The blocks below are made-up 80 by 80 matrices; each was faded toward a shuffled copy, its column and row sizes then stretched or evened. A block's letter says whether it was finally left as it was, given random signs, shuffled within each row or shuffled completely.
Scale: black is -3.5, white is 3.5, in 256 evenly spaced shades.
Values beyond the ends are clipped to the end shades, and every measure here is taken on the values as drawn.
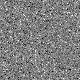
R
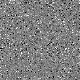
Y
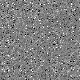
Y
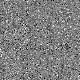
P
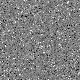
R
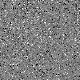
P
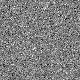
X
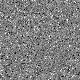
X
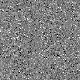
Y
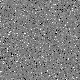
R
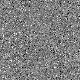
P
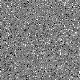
Y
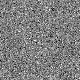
X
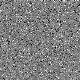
X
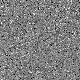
R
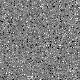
P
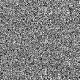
Y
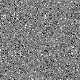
Y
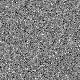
R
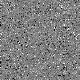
Y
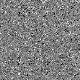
Y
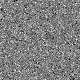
R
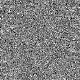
Y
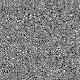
Y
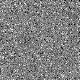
P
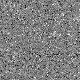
X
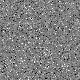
R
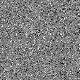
P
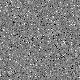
X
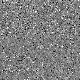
P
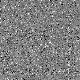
P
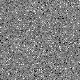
Y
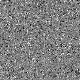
X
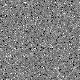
P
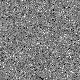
R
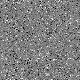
Y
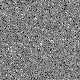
R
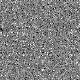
Y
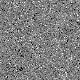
P
